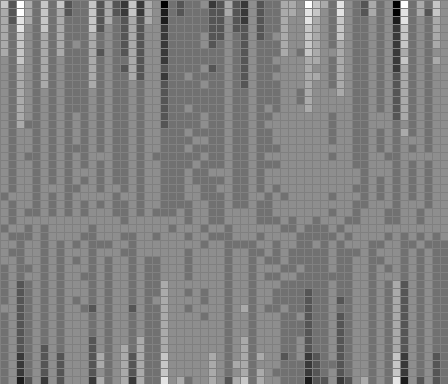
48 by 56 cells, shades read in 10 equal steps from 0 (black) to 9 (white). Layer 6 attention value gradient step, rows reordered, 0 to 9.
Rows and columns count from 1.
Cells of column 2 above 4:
19
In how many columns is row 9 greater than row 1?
15
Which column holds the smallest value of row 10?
21
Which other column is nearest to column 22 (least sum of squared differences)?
5
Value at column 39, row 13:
6
